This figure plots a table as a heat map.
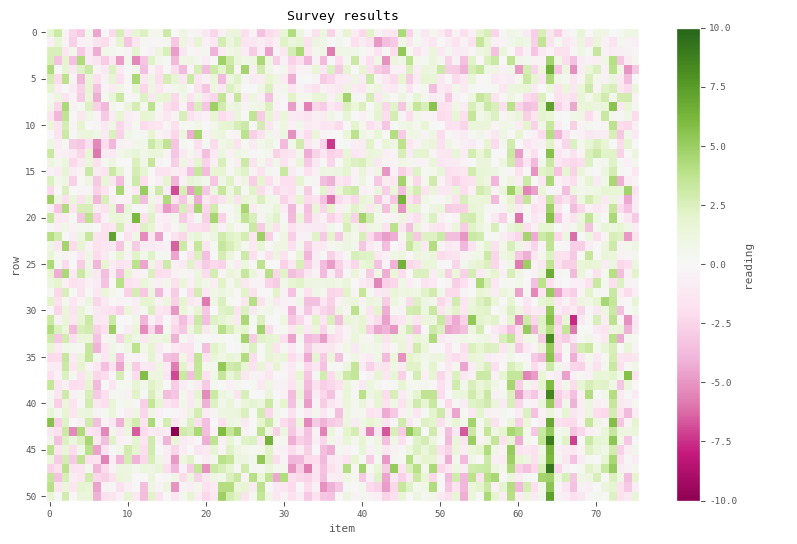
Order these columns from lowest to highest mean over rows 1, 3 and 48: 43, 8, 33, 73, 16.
43, 33, 16, 8, 73
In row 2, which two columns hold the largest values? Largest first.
45, 32
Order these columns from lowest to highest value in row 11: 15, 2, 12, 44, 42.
15, 12, 42, 2, 44
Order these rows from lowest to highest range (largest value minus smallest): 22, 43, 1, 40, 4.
1, 40, 4, 22, 43
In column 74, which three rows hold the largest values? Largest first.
37, 17, 7
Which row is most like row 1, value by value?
27
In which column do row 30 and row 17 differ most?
9
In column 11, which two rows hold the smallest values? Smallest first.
43, 3
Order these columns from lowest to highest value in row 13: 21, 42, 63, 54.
21, 63, 42, 54
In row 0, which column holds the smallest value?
6
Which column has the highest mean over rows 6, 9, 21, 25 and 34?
64
